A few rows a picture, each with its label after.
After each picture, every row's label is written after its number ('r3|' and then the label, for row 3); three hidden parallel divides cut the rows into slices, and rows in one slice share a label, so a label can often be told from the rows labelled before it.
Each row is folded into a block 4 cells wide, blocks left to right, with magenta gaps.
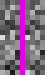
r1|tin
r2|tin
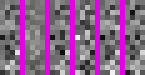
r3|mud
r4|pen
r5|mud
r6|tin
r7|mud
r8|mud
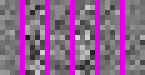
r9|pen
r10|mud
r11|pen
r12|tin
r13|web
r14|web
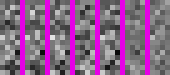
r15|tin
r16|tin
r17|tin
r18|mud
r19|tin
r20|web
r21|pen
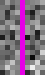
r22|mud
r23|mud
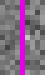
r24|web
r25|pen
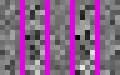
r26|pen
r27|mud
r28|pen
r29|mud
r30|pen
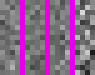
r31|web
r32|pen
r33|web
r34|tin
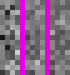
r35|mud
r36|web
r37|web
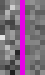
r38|tin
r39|pen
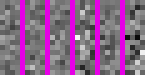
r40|pen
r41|web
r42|pen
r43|tin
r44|web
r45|mud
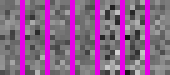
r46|web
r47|web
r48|web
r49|web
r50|mud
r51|mud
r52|web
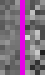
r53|pen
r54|tin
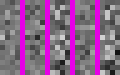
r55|pen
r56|web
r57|tin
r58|web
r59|tin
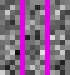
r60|tin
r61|mud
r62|tin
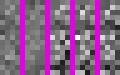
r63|pen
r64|pen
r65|tin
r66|tin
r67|tin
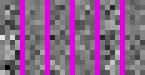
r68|tin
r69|web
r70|web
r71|pen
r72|mud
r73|web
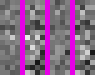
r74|pen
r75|tin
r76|pen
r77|tin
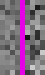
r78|web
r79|mud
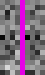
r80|mud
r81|mud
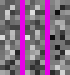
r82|tin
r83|tin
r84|mud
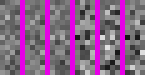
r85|pen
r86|web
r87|pen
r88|mud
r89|tin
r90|mud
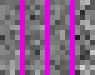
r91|web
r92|web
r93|pen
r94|mud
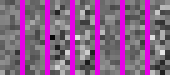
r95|pen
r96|web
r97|mud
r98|tin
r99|web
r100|web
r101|tin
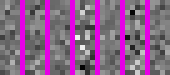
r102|web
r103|web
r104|pen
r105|tin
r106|pen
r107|mud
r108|web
